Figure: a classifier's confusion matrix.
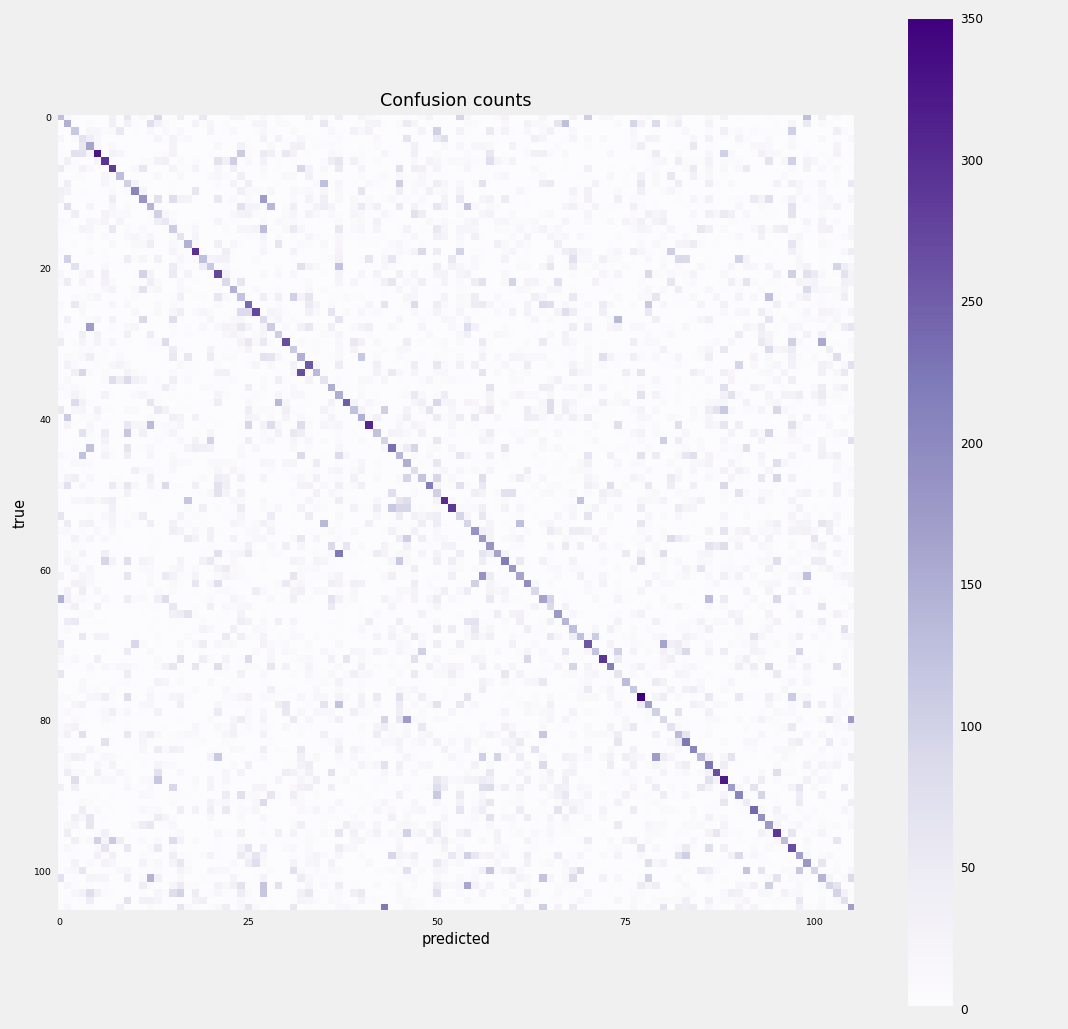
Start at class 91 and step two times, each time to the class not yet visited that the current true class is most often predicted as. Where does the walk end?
74
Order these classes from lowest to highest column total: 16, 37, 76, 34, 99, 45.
34, 76, 16, 99, 45, 37
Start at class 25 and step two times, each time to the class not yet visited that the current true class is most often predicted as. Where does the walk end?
37
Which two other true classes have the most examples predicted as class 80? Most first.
70, 43
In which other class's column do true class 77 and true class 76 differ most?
97
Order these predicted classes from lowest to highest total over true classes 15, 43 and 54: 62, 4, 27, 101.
62, 4, 101, 27
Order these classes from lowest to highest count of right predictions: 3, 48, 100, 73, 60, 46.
3, 100, 48, 46, 60, 73
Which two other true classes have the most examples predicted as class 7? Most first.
96, 35
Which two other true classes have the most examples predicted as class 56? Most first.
61, 85
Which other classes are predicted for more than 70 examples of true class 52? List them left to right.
44, 45, 46
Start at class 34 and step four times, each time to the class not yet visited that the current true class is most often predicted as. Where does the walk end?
67
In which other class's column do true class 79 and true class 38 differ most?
29
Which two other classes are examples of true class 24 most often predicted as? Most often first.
94, 31
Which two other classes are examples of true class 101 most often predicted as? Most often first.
12, 64
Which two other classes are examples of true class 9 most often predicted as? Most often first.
35, 45
